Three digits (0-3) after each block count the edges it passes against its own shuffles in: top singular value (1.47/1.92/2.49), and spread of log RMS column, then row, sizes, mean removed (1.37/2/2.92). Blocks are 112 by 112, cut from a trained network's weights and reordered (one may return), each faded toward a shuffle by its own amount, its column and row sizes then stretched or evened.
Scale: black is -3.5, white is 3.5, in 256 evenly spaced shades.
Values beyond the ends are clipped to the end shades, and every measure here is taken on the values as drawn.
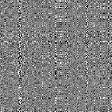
3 3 3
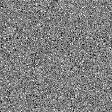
1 1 1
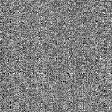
2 2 1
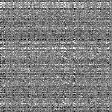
3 3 2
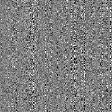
2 3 0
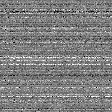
3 0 3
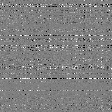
2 1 3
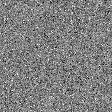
0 0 0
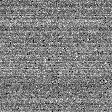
2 0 0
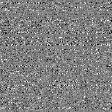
0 1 3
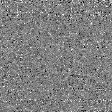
0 1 2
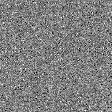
0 0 1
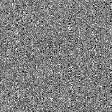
1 2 0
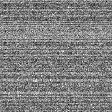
3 2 0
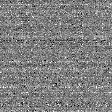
1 1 2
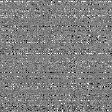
1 2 3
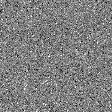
0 1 0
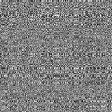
3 0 3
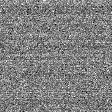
1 1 0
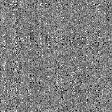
1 2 1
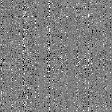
2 3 1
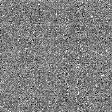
0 2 0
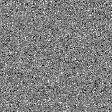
0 0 1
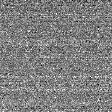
1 1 2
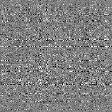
2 2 3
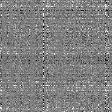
2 3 2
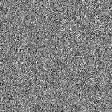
1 1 0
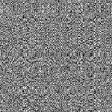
3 2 1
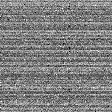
3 1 1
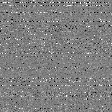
1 0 3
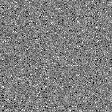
2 1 1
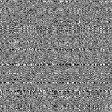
3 0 3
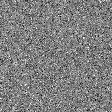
0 0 0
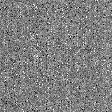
1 1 0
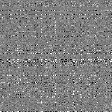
1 2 3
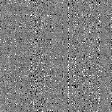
0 3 2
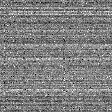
3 0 2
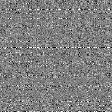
2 1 3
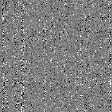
0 3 1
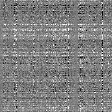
3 3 2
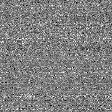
0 0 3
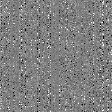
0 3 0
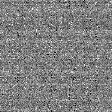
1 2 0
